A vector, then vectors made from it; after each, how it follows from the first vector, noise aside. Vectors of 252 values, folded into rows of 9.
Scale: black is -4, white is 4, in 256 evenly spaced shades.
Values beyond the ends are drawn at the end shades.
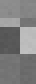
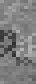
reversed, negated, partly zeroed.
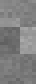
shrunk.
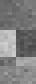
reversed.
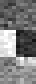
reversed, scaled up.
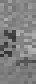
reversed, negated, partly zeroed.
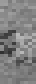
reversed, negated, partly zeroed.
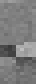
reversed, negated, partly zeroed.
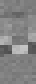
wrapped around, partly zeroed.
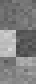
reversed.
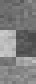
reversed.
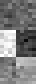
reversed, scaled up.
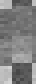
wrapped around.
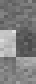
reversed.
